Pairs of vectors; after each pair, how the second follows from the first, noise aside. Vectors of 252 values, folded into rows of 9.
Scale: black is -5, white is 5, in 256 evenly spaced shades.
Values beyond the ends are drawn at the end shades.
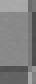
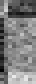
reversed, scaled up.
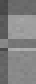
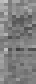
negated, partly zeroed.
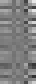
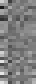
reversed.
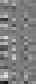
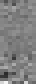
negated, partly zeroed.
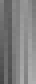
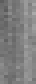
reversed, negated, shrunk.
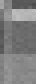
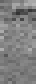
negated, partly zeroed.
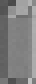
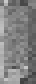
reversed.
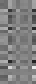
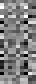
reversed, scaled up.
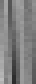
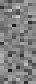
shuffled.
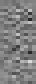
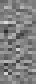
reversed.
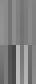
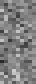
shuffled.
